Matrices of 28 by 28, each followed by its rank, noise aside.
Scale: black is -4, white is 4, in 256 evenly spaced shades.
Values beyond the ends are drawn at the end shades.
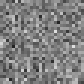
seven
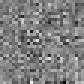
five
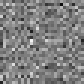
six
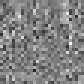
eight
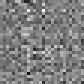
five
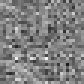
six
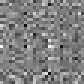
four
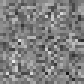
eight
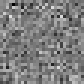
six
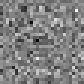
six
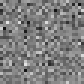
five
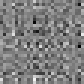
four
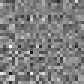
five
